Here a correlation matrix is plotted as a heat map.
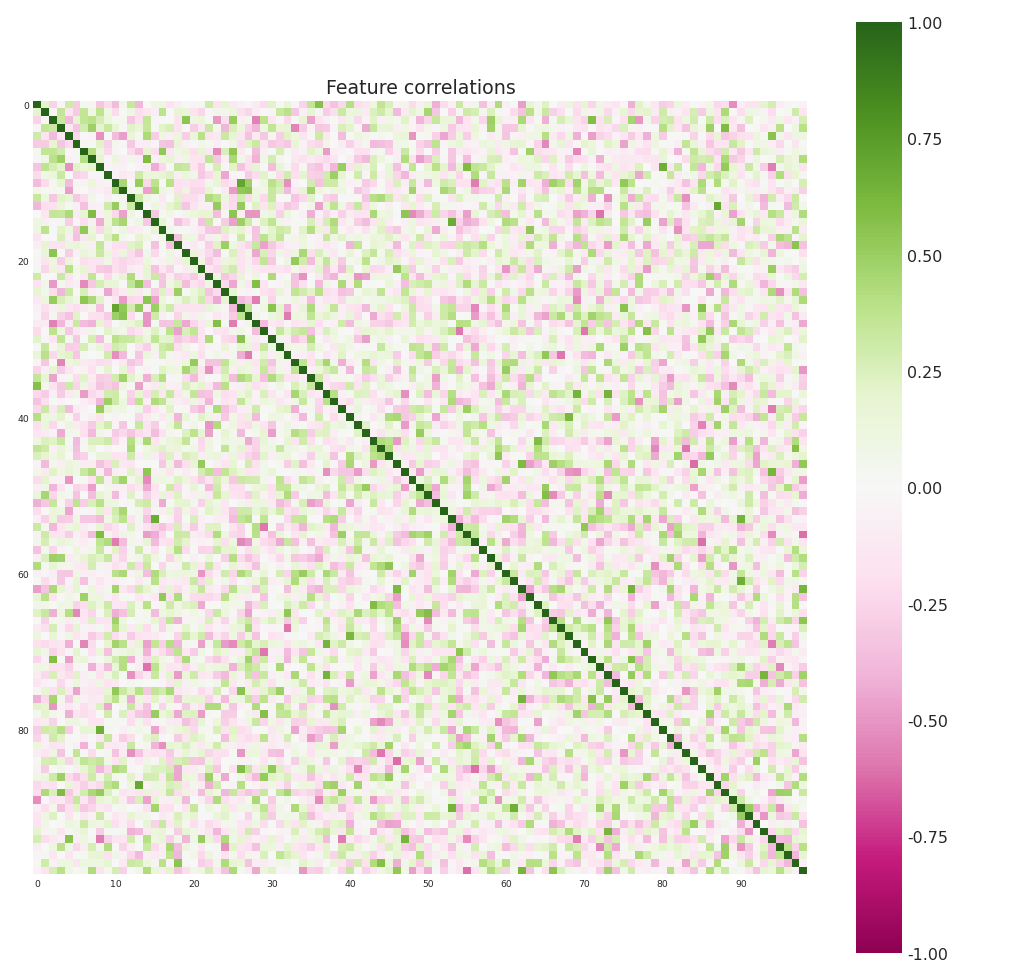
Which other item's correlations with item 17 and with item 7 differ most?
49
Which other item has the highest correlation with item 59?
45
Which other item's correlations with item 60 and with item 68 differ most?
40
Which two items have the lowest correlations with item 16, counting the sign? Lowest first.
82, 51
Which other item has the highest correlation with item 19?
2
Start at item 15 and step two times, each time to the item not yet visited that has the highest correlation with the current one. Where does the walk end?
90
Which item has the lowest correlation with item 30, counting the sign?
42
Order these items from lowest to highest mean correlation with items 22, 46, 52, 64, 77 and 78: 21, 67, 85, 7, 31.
21, 67, 7, 85, 31
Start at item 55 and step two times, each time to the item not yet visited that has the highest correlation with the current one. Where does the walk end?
80
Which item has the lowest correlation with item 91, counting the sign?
93
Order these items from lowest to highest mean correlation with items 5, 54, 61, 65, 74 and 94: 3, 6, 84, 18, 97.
3, 6, 84, 97, 18
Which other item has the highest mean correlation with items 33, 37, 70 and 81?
73
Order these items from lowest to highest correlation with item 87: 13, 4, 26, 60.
4, 60, 26, 13
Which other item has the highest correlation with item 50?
65
